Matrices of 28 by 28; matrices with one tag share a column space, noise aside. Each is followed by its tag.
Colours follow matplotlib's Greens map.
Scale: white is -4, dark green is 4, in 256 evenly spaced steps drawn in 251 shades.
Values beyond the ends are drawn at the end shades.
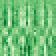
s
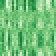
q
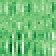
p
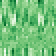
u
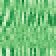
u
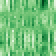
q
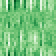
q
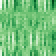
q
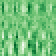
p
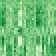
s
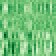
p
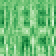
s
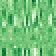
u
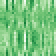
q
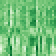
s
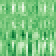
p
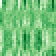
q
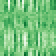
q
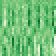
s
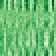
q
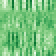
q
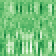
p
